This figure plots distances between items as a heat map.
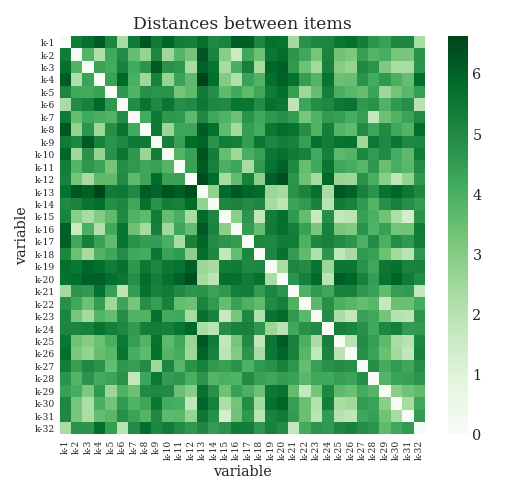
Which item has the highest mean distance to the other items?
k-13
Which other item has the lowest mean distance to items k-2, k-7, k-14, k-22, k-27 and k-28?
k-29
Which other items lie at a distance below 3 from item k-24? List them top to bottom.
k-13, k-14, k-19, k-20
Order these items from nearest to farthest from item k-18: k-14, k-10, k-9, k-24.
k-10, k-24, k-14, k-9
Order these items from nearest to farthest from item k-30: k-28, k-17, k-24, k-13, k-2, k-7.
k-2, k-7, k-28, k-17, k-24, k-13
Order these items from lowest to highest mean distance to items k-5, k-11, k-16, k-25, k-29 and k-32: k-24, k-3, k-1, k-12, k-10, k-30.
k-30, k-12, k-3, k-10, k-1, k-24
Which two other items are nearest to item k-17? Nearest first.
k-11, k-5
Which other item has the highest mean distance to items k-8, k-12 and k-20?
k-1
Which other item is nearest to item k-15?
k-31
